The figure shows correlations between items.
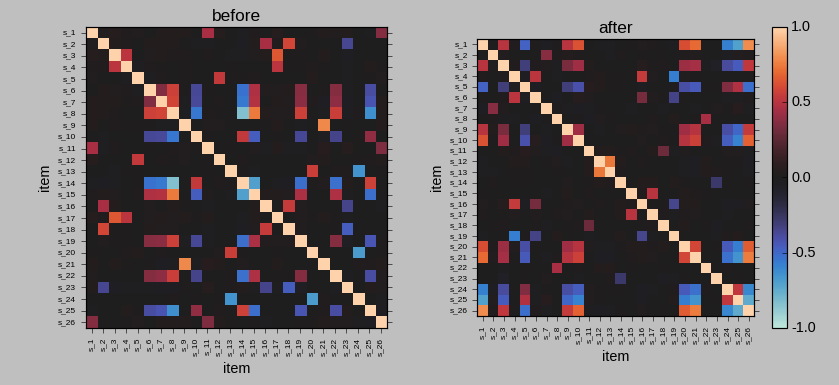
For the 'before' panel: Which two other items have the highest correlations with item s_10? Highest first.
s_14, s_25
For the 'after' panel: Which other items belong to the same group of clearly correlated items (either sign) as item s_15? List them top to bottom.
s_17
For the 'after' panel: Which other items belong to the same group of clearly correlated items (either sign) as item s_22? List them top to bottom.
s_8
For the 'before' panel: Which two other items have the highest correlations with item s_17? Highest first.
s_3, s_4
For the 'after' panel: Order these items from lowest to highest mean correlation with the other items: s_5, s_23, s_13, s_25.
s_25, s_5, s_23, s_13
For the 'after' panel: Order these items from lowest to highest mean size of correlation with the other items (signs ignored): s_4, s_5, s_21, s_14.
s_14, s_4, s_5, s_21
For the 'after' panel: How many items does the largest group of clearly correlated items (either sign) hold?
10
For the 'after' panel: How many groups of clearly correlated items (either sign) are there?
8
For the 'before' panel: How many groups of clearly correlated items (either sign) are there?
7
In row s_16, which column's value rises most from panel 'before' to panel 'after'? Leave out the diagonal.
s_4
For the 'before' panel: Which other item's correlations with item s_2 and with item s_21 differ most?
s_9
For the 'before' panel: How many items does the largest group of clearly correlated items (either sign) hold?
9
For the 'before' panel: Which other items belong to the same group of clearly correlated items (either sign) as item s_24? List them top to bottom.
s_13, s_20
